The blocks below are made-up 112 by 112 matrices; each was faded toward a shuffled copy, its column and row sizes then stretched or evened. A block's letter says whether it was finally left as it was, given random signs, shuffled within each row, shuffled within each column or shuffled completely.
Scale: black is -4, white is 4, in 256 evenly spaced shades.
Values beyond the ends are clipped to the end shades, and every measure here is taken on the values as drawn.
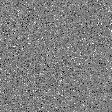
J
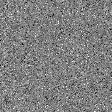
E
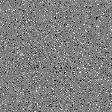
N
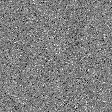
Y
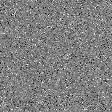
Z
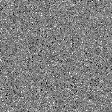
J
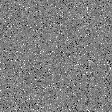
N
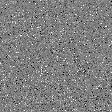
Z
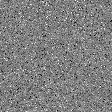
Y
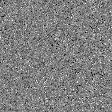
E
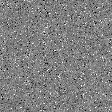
E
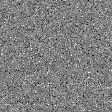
Z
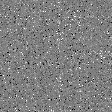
J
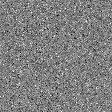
Y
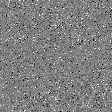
N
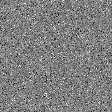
E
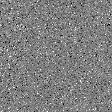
J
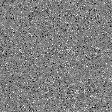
J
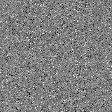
E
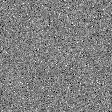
Y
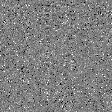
N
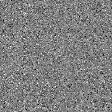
N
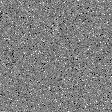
Y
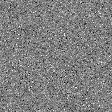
Z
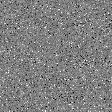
Z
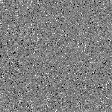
N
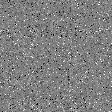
J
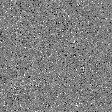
J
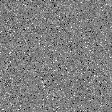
J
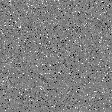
Z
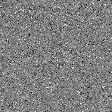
Z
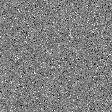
E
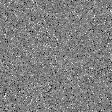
E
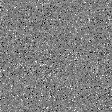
J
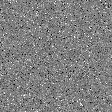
Y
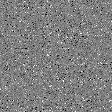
J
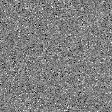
N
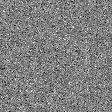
Y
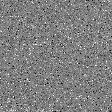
Z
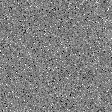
Y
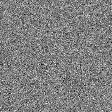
Z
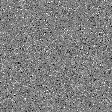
Z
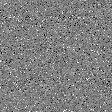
Z
